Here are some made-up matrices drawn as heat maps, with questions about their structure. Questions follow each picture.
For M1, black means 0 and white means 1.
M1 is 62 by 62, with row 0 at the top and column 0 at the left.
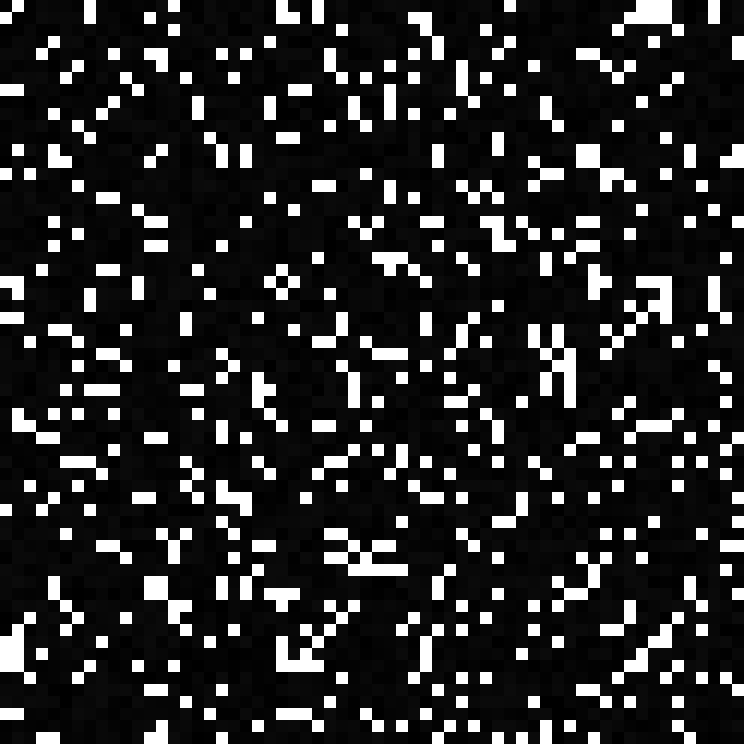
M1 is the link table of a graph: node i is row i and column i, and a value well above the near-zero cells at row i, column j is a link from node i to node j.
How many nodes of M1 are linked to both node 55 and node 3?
0
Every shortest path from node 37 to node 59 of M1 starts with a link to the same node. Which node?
node 47
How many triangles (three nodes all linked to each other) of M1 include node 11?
6
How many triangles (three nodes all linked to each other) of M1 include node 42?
1
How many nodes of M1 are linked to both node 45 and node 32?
6
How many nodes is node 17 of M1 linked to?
4
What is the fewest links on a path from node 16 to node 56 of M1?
2
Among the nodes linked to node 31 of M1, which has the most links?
node 18
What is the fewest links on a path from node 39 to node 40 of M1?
3
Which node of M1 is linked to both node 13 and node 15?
node 44
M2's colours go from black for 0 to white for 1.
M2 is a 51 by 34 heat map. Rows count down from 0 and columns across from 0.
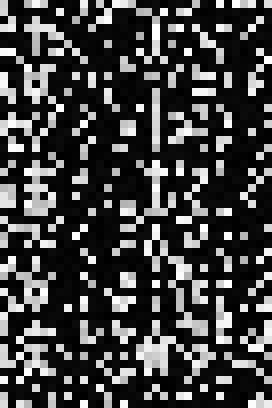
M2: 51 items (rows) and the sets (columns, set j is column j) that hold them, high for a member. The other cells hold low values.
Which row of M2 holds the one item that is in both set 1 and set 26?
11
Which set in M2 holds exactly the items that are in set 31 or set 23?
0
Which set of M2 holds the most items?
19
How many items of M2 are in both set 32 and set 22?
5
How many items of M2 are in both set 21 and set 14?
0
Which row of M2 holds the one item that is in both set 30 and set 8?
38
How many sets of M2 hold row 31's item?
6
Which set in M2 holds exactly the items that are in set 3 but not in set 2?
5
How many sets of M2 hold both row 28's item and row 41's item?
9
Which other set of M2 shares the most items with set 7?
17
